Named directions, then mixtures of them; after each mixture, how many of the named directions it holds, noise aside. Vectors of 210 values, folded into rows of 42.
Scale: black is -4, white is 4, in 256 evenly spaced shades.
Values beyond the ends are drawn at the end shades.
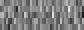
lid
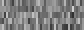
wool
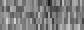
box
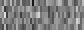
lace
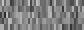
three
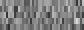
two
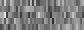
four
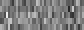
two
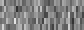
three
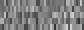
one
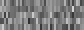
one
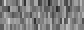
three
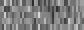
three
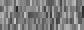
two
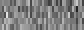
four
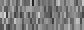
three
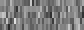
three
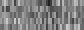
one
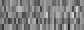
two
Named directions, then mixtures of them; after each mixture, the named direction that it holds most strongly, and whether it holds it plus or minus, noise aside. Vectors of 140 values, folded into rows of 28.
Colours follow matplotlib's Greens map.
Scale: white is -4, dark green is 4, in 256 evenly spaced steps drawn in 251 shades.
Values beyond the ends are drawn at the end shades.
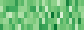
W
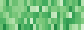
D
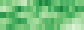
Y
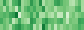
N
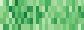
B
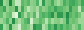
N, minus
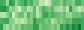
Y, minus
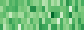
W, plus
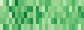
B, plus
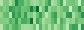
B, plus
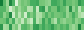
B, minus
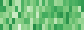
N, minus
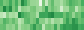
Y, minus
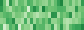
D, minus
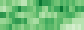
Y, plus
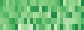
D, minus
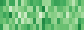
B, minus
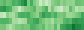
Y, minus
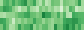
Y, minus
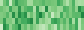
B, plus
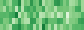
N, plus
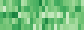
N, plus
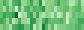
N, plus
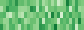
W, plus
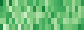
B, minus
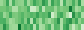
D, plus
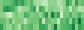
W, plus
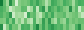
B, minus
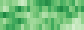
Y, plus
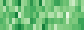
N, plus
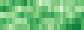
Y, minus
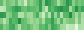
Y, plus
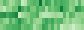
Y, plus
